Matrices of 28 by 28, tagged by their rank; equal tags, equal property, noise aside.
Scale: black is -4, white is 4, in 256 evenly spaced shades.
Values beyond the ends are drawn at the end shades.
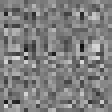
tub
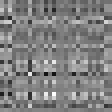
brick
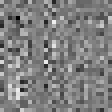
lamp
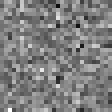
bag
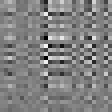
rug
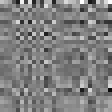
brick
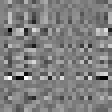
brick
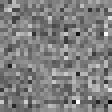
bag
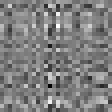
brick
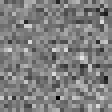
bag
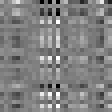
rug
